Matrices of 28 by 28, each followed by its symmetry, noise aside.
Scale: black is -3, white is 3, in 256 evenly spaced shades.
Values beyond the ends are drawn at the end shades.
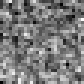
no symmetry.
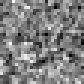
no symmetry.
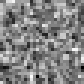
no symmetry.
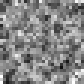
symmetric.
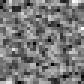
same after a half turn.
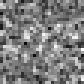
same after a half turn.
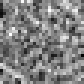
no symmetry.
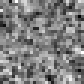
antisymmetric.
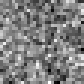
antisymmetric.
